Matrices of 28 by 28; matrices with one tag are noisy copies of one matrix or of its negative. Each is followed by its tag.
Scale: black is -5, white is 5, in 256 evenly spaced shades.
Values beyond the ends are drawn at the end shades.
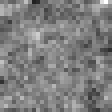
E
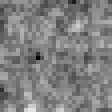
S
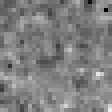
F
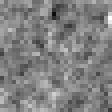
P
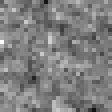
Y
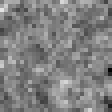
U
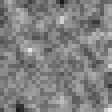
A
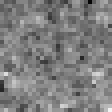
F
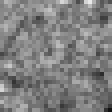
F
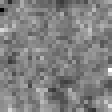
U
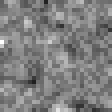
Y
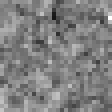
P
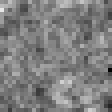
U
